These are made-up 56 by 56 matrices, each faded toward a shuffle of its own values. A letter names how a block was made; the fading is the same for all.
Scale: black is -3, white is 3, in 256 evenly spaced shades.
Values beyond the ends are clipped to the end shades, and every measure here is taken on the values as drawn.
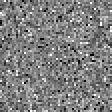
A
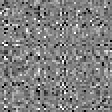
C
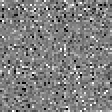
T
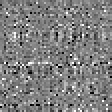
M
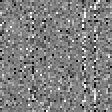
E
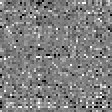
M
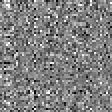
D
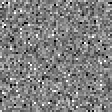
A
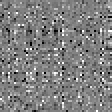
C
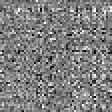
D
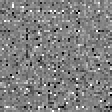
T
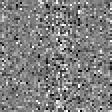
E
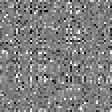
C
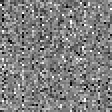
E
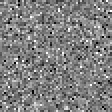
A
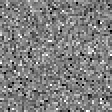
A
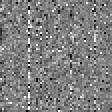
E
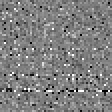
T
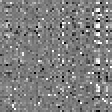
C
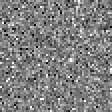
A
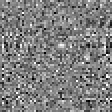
D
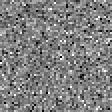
A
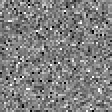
A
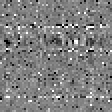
M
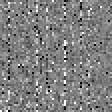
E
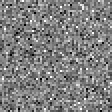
A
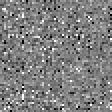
T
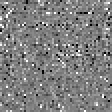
T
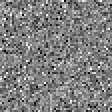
A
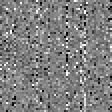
E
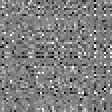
C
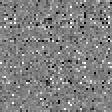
T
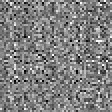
D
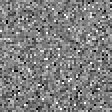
A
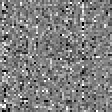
E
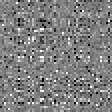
C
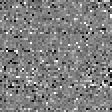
T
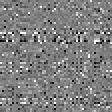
M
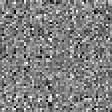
D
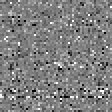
T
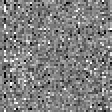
E
